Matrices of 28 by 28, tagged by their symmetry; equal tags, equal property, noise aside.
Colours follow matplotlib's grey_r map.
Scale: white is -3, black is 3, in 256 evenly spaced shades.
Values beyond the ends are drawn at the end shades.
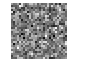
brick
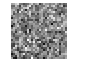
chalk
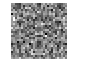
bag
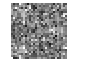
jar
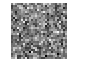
brick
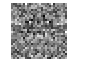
bag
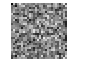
jar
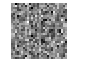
jar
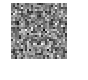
bag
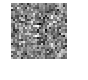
jar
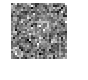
chalk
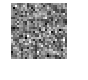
brick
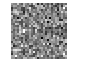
jar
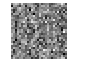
jar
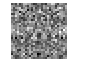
bag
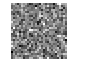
brick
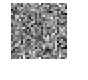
jar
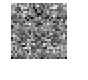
bag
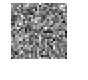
brick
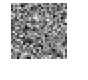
brick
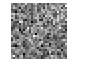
chalk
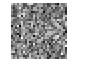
jar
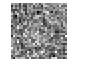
chalk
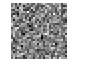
brick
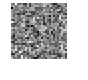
brick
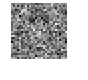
bag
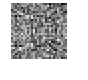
jar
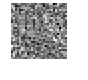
brick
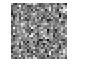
jar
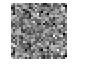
jar
